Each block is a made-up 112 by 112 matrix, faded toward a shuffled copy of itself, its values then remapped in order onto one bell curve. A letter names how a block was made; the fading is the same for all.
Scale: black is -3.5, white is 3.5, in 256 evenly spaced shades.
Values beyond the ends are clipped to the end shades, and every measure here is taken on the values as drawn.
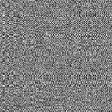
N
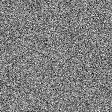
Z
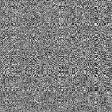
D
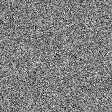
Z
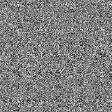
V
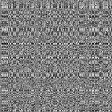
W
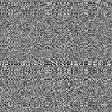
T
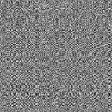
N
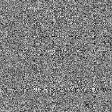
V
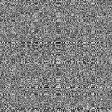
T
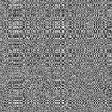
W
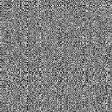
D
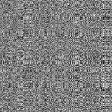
N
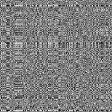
W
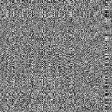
D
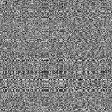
T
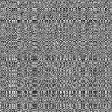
W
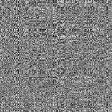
D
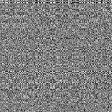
T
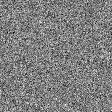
Z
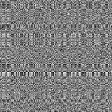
W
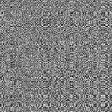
N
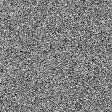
Z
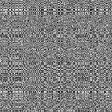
W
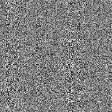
V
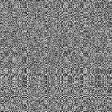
N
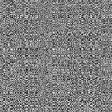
N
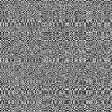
W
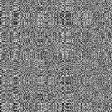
N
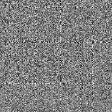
V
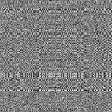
W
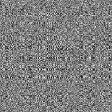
D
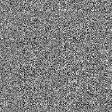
V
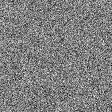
Z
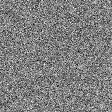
Z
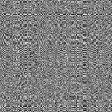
W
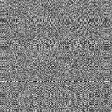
T
